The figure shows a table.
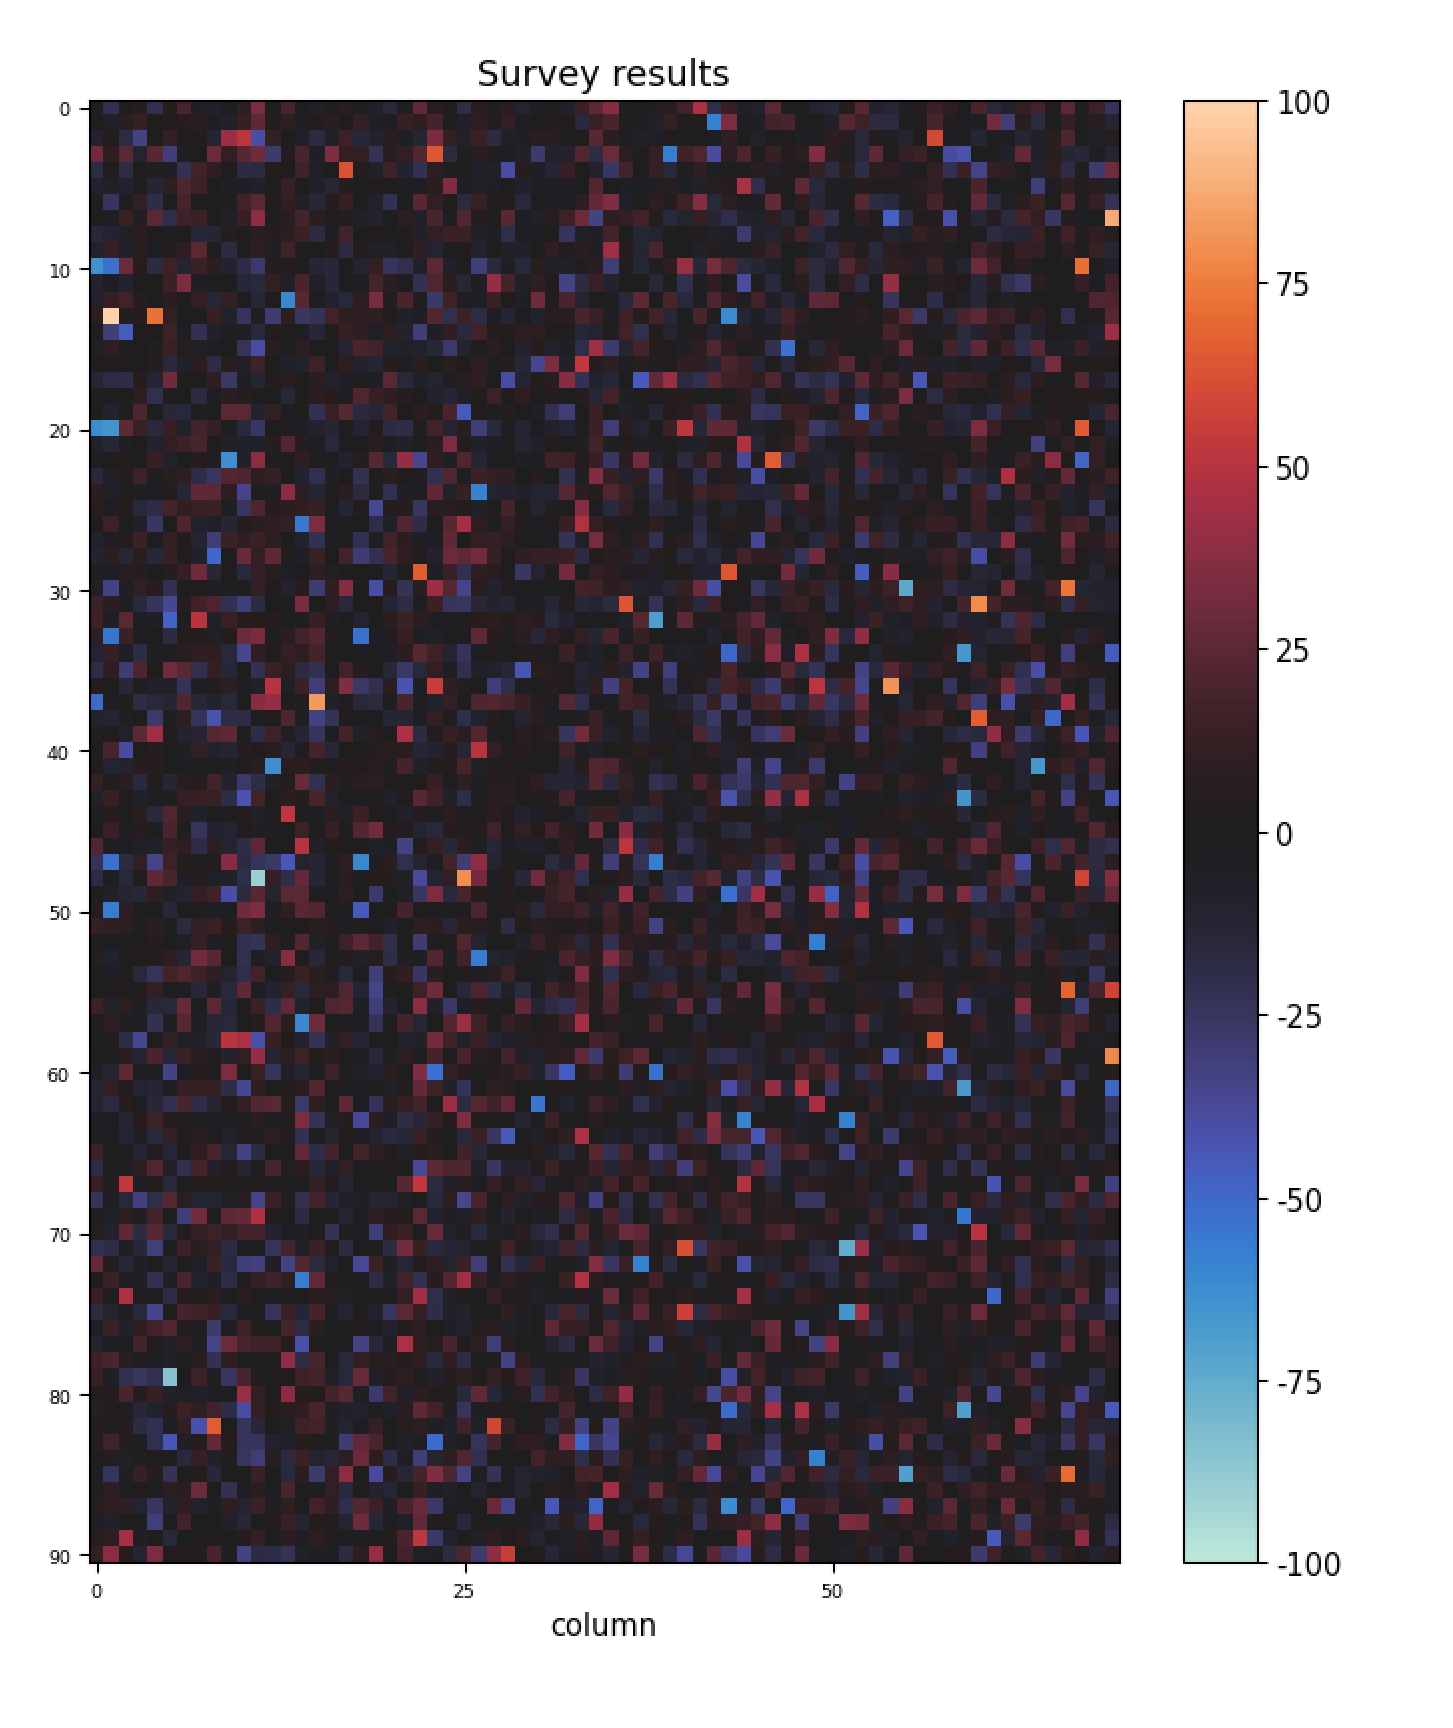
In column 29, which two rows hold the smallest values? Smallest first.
35, 29
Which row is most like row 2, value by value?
58
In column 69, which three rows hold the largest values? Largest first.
7, 59, 55
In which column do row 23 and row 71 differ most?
51
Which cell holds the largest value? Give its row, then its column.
13, 1
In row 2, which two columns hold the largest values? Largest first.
57, 10
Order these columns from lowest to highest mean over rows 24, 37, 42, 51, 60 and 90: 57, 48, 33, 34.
57, 33, 34, 48
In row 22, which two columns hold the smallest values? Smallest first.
9, 67
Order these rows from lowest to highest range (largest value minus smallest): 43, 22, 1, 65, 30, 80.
65, 80, 1, 43, 22, 30
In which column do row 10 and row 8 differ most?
67
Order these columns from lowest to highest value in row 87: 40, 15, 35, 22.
35, 40, 15, 22
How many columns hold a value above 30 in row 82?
3
